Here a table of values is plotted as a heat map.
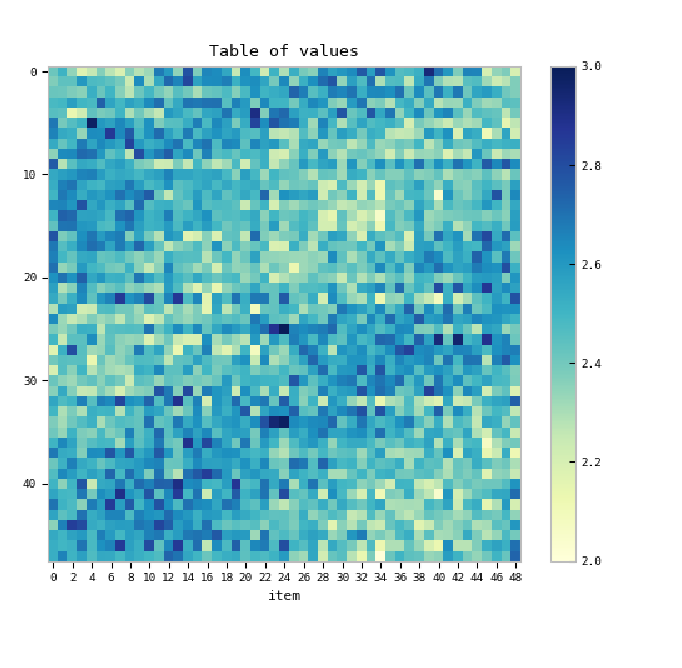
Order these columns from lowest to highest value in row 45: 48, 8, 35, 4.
35, 48, 4, 8
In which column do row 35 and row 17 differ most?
45
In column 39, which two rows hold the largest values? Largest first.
0, 31
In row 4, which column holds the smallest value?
2
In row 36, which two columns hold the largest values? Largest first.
14, 16
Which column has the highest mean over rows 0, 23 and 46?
41
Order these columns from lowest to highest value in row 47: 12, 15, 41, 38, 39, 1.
39, 38, 15, 41, 1, 12
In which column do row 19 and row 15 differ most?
34
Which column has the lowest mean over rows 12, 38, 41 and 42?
40
